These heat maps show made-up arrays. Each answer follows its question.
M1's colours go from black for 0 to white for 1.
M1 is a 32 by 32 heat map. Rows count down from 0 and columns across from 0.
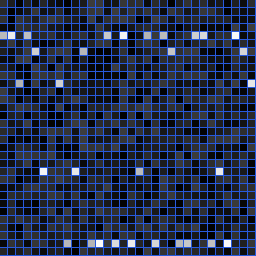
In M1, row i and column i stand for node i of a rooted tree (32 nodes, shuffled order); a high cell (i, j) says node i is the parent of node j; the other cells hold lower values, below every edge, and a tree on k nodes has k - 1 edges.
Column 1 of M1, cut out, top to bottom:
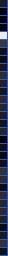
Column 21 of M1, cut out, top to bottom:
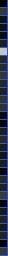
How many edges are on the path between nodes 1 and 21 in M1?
3
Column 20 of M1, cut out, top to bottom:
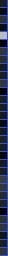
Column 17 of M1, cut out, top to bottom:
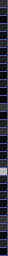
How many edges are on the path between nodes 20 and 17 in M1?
4
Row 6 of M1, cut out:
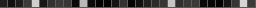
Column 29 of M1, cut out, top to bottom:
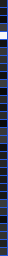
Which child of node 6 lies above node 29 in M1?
4
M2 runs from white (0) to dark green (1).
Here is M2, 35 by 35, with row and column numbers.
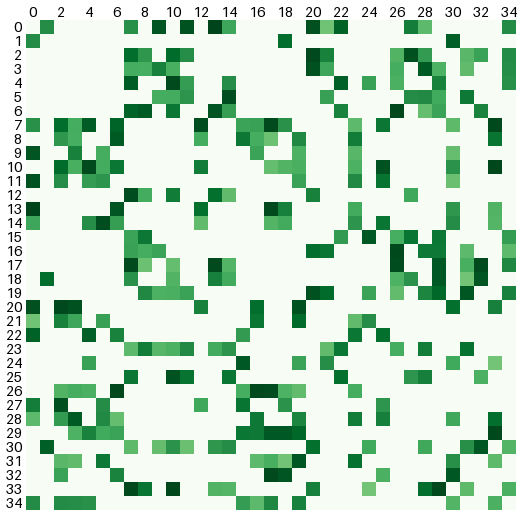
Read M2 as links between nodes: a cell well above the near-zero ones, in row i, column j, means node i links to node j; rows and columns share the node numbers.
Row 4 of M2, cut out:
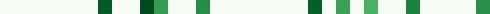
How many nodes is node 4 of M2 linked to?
9
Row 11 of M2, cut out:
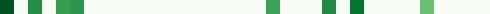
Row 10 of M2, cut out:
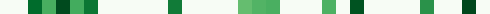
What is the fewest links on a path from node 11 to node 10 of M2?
2
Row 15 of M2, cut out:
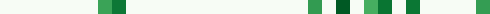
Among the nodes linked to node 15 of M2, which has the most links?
node 7
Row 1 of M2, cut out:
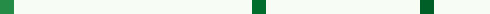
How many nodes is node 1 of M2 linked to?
3
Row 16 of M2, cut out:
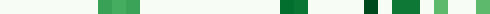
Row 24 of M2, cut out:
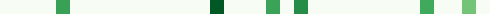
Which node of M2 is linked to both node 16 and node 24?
node 21
